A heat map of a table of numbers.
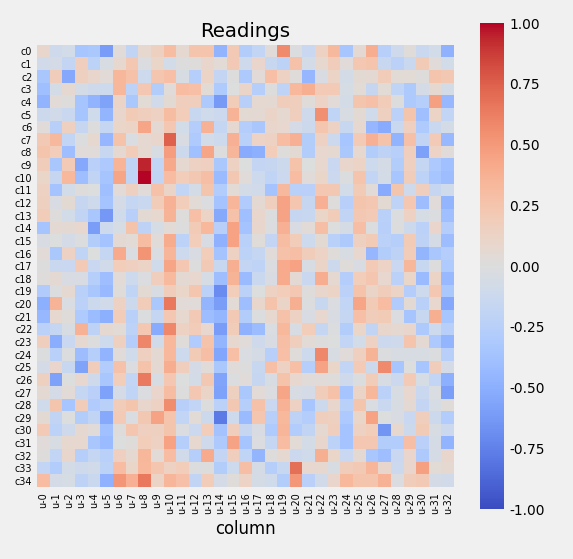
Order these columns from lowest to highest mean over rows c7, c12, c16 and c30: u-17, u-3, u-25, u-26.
u-3, u-17, u-26, u-25
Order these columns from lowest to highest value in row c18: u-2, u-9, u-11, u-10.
u-2, u-11, u-9, u-10
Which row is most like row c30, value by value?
c11
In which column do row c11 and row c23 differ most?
u-8
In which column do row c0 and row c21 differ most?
u-13
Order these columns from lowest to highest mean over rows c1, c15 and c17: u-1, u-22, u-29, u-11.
u-1, u-11, u-22, u-29
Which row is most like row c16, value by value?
c6
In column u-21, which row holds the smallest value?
c2
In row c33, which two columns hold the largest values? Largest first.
u-20, u-30
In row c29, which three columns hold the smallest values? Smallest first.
u-14, u-5, u-16
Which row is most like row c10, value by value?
c9
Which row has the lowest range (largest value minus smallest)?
c1
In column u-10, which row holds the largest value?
c7
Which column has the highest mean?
u-10
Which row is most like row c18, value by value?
c12
